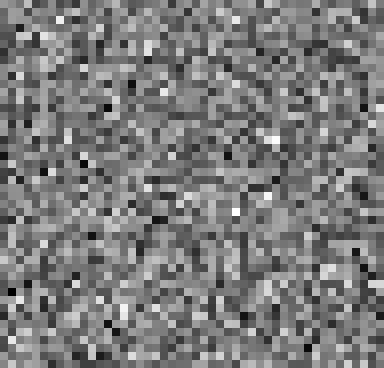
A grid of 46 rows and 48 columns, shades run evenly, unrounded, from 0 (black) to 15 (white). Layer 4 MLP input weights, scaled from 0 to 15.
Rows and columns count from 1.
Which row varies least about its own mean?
29
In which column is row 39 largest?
16
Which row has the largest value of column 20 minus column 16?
6
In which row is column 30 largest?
27
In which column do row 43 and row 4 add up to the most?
13
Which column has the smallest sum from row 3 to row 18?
2
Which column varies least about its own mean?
37
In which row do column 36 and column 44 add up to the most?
36
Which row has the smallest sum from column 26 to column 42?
19
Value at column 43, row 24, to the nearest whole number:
12
